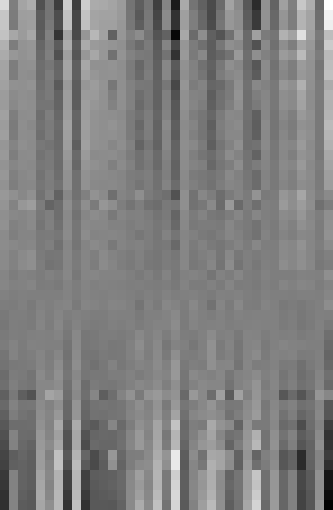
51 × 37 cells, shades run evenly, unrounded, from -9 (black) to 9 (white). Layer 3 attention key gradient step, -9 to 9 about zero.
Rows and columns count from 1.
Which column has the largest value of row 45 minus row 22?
20
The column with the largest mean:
37
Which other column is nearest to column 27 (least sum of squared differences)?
14
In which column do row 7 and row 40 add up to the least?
24
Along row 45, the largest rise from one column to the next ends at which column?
9
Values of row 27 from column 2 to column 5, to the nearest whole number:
0 1 1 0
